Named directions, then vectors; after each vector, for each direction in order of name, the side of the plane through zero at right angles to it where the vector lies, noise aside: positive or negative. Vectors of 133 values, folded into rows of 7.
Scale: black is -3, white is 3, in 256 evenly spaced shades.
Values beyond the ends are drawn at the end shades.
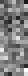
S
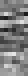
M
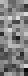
negative, negative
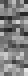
positive, positive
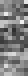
positive, negative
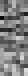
positive, positive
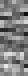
positive, positive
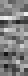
negative, negative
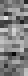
negative, positive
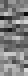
positive, positive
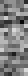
negative, positive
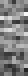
negative, negative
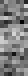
negative, positive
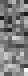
positive, positive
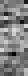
negative, positive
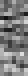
positive, positive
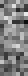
negative, negative
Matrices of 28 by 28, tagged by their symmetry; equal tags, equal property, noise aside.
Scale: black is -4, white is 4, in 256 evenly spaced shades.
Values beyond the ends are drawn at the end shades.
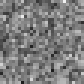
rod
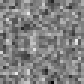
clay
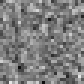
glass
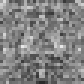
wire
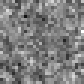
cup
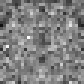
wire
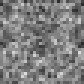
wire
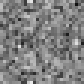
clay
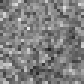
rod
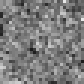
cup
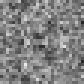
clay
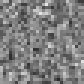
glass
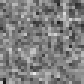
cup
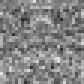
wire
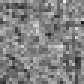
cup
